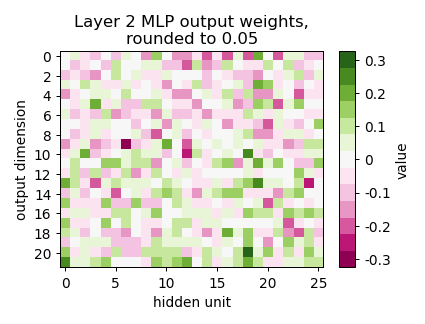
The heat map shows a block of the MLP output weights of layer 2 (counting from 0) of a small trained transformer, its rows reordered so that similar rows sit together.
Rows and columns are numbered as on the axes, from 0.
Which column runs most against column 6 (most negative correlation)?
10
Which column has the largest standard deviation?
18
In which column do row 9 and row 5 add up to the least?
6
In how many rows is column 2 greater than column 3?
9
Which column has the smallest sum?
12
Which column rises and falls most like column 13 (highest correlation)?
2
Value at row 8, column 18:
0.1
